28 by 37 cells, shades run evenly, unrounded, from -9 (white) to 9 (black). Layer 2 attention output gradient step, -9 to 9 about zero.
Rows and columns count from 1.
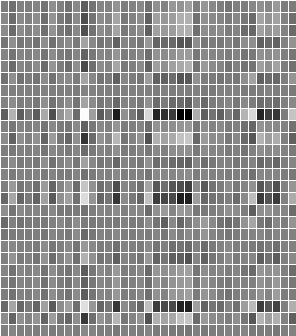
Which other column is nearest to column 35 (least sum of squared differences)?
22
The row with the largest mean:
10
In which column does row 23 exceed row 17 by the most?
11
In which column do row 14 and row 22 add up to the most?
24
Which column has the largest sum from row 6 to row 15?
23
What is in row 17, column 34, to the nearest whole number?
3
